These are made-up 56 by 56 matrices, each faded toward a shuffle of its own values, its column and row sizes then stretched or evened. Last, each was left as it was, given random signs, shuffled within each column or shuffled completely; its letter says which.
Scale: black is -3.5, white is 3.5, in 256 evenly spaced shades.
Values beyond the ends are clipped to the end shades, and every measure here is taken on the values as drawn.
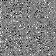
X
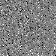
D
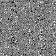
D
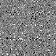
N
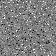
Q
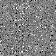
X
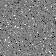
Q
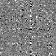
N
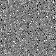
D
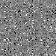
N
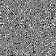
N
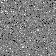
Q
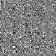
N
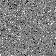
Q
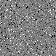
Q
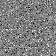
Q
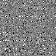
X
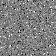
Q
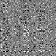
N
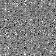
X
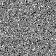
Q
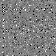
X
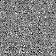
X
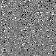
X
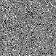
D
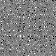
N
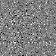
N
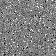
Q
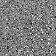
X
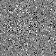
X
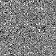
N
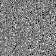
D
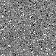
D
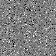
D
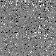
X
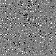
N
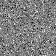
Q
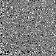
X
